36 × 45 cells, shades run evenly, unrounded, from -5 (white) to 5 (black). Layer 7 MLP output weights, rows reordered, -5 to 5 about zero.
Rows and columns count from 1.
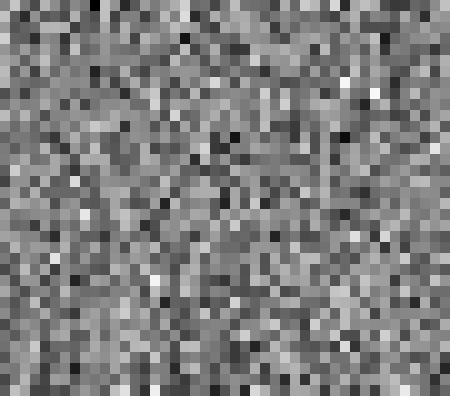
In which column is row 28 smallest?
24
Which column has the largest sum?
23
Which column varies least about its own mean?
14
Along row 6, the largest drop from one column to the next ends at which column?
18
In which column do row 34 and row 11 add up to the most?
5
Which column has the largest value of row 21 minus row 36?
16
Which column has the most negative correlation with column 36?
41
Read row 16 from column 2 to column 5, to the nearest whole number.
-3 -1 -1 -1
